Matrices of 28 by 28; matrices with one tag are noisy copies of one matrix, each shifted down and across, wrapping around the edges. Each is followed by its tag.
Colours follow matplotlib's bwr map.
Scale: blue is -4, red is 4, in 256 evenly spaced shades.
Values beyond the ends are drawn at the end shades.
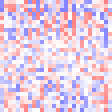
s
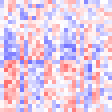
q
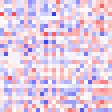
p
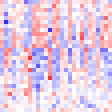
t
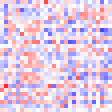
p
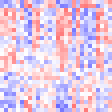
q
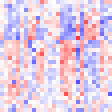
q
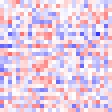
p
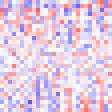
s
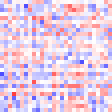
p
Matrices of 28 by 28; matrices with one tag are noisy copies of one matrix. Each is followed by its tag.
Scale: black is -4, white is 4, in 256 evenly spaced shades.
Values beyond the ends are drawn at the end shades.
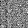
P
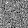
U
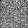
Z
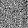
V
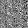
V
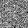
U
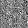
V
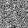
U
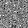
U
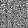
P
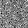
U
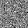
U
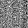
V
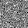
U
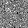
U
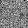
Z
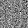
V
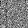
P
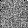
Z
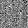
V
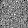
Z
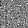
P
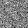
U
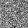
U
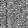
P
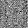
V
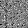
P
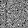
P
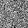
U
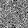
U
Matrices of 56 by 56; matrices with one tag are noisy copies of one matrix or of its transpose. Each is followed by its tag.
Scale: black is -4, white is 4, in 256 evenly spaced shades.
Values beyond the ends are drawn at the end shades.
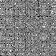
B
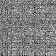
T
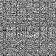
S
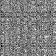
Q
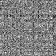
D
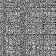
T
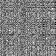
T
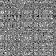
D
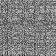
T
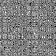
S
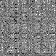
D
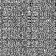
S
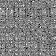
B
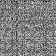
Q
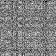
Q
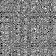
Q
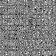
B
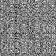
D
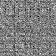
B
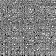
T
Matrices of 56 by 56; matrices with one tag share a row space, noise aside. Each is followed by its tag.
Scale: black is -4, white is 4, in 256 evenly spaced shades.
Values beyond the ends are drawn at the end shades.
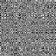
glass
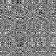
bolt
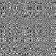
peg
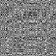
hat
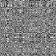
hat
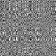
peg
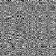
bolt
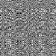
bolt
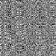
bolt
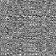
hat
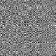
peg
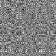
bolt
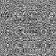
hat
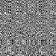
bolt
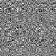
bolt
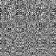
bolt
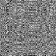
hat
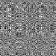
bolt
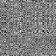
glass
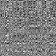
hat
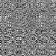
bolt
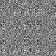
peg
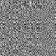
peg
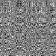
bolt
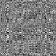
hat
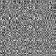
peg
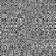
glass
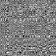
hat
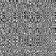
peg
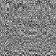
hat
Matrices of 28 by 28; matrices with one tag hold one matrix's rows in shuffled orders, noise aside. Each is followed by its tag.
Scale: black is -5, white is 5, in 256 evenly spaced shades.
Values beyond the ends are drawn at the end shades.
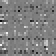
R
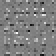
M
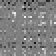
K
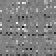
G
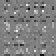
M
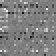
R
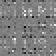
K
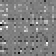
R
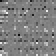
R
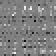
K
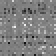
K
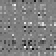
K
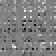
K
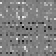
G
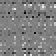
K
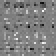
M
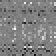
K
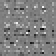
M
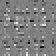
M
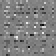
M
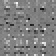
M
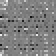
R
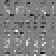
M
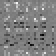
M
